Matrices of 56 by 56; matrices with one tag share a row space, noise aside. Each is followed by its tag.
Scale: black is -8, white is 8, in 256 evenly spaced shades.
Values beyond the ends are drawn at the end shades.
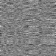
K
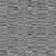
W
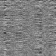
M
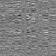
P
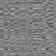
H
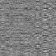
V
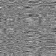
K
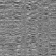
P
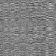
H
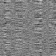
M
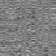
P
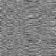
K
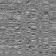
P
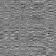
H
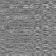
V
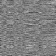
K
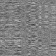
P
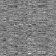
W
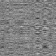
V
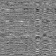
V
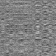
V
